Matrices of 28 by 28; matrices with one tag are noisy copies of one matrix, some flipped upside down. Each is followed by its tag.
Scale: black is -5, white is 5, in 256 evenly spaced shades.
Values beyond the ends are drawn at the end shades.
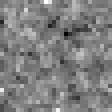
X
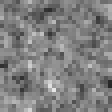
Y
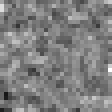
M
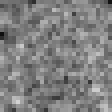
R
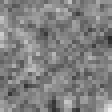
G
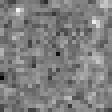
R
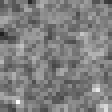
R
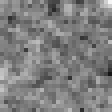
G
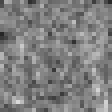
R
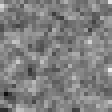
M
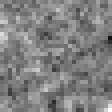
G
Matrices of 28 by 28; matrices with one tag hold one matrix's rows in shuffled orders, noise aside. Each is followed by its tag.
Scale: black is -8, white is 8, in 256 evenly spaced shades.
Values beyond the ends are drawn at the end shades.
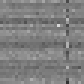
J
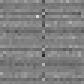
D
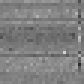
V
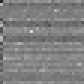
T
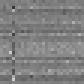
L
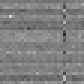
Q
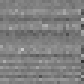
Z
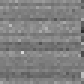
Z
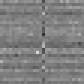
D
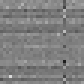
Q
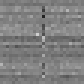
D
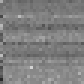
T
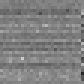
Z
